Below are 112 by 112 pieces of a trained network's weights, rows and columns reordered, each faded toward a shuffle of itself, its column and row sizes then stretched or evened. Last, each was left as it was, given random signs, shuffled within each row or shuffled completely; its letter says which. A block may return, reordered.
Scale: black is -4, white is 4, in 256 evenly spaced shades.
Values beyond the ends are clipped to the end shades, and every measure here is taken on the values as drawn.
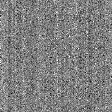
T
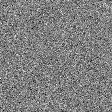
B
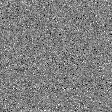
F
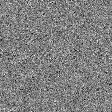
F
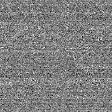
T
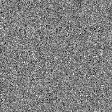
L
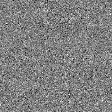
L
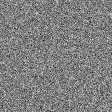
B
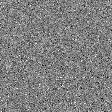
F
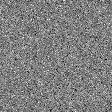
B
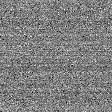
F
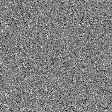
L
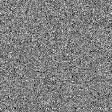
L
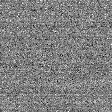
F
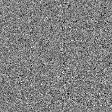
L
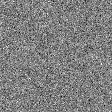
B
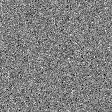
B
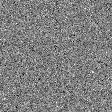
B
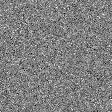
B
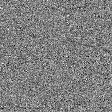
F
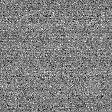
F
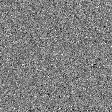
F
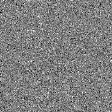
L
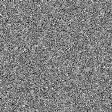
F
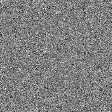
L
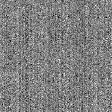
T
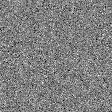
B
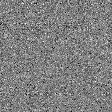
F
